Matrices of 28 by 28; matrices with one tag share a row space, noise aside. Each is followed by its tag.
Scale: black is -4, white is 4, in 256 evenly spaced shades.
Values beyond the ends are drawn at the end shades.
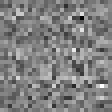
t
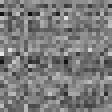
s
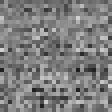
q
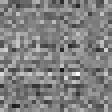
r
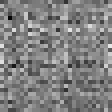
s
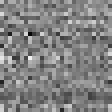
s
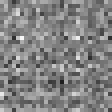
r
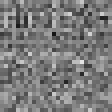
t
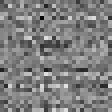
q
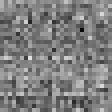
t
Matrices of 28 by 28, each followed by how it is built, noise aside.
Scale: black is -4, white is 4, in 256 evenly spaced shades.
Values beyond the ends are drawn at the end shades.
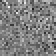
upper triangular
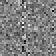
uneven columns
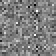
uneven columns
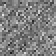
Hankel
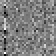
uneven columns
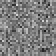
blocks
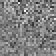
upper triangular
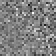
upper triangular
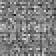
blocks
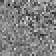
upper triangular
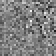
upper triangular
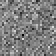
Hankel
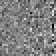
uneven columns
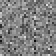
uneven columns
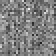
blocks
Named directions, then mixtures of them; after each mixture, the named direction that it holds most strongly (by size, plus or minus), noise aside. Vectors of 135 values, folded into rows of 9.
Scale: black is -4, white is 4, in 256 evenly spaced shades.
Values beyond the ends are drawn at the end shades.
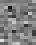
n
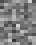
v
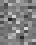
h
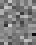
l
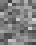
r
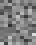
l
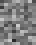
v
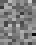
l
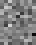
l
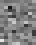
n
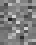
h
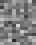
v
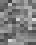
r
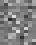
h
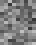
r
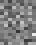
l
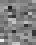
n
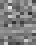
l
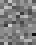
l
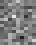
h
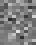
h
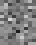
h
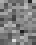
v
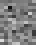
n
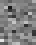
n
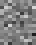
l
